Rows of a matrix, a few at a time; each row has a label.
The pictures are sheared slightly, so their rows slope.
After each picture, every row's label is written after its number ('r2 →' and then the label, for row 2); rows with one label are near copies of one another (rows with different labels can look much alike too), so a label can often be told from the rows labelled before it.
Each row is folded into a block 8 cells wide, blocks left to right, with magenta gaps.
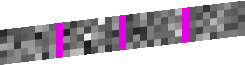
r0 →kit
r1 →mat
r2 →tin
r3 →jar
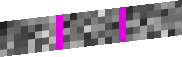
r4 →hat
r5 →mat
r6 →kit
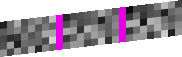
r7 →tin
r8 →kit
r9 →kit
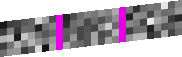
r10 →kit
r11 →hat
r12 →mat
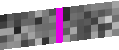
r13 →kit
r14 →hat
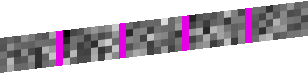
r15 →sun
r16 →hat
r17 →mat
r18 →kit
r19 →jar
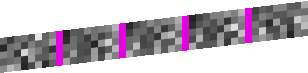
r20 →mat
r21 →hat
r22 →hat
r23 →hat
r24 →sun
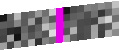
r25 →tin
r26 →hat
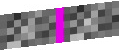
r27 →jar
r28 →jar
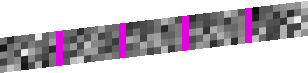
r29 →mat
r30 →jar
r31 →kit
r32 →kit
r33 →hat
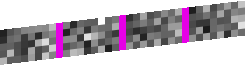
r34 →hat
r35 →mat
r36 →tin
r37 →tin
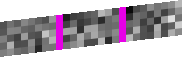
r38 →sun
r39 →kit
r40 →hat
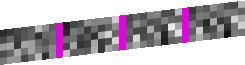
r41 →kit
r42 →hat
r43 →sun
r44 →sun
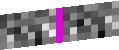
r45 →sun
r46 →sun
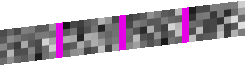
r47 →sun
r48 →kit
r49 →sun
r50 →hat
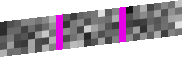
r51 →hat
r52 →mat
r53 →tin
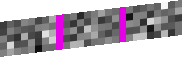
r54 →sun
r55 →jar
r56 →mat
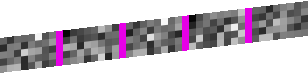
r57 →mat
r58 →kit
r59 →mat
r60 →hat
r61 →jar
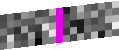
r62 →sun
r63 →tin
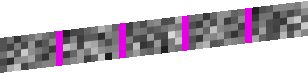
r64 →jar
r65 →kit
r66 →sun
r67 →jar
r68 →hat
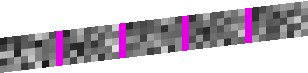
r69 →kit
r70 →tin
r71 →kit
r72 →tin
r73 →hat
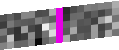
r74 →sun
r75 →hat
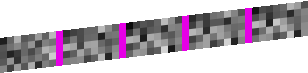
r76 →tin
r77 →kit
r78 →kit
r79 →kit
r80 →kit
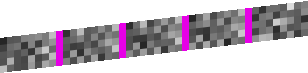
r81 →hat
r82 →tin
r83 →tin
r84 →tin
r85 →mat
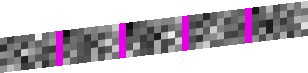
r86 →mat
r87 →hat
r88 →hat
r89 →jar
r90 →tin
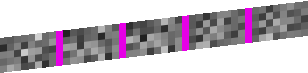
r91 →mat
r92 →kit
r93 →kit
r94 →jar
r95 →jar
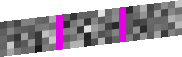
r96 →sun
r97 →mat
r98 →tin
